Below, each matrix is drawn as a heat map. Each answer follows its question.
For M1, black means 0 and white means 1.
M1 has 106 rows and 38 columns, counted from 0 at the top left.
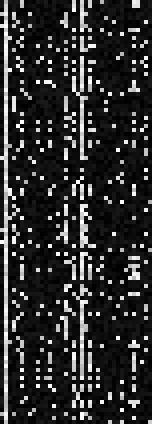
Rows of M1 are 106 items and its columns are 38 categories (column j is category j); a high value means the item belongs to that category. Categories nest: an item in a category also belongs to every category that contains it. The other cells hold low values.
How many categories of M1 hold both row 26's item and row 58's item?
3
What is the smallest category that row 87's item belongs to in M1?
10
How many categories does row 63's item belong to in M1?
6
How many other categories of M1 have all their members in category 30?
5
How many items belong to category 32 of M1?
8
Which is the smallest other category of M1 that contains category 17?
36
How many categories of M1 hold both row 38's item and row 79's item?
4
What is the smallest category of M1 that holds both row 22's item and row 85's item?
5
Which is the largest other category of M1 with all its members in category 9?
24
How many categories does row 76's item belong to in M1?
7
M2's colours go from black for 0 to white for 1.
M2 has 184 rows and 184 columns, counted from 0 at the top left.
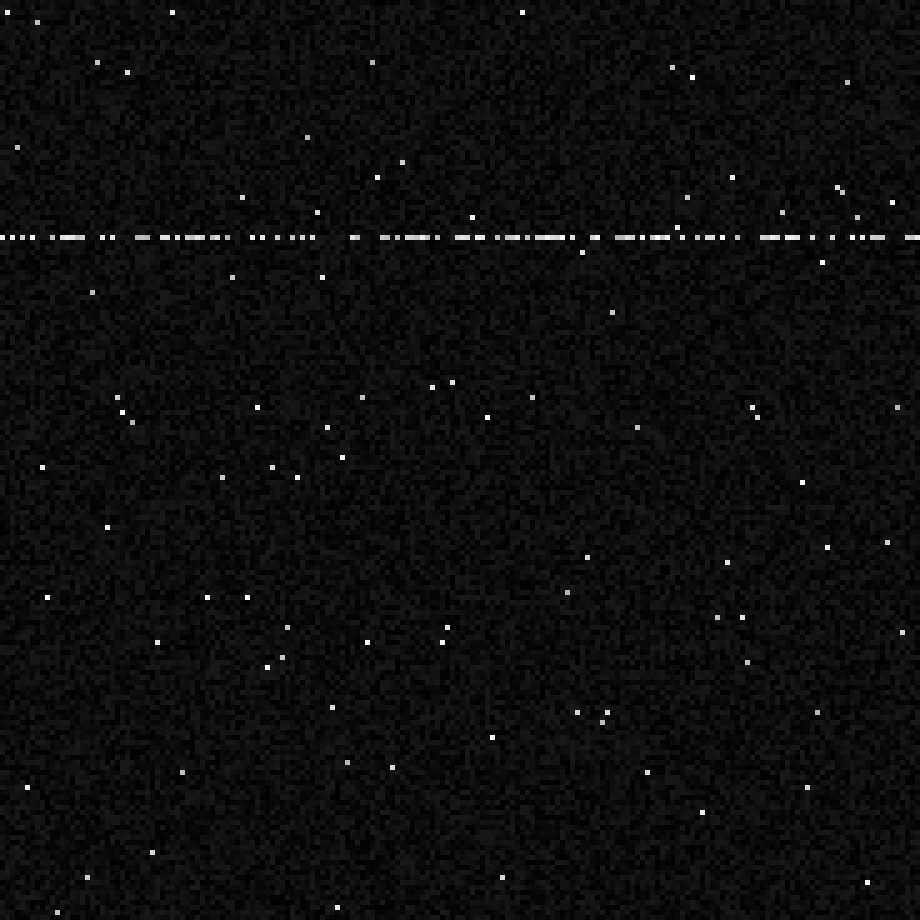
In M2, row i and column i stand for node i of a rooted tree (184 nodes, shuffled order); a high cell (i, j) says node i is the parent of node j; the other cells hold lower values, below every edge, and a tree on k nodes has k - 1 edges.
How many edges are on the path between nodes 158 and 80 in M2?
3
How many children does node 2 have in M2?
3
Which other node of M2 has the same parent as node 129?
36
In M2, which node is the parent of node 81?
47
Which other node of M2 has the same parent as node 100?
17
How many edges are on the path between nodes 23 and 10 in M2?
3
